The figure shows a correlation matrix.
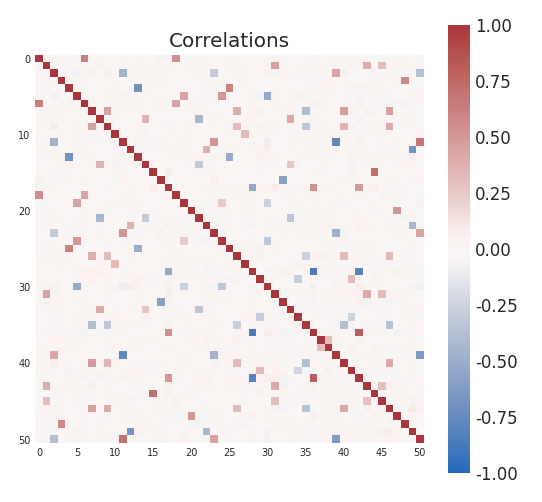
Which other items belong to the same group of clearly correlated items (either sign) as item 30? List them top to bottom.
5, 19, 24
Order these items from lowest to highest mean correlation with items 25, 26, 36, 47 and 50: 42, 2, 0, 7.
2, 0, 7, 42
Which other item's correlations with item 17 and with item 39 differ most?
11
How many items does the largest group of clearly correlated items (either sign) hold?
6
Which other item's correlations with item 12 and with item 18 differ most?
49
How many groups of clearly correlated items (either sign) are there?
16
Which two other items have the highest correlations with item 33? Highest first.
8, 14
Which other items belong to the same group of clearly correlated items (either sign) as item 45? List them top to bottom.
1, 31, 43
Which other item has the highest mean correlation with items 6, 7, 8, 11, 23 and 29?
50
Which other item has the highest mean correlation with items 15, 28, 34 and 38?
44
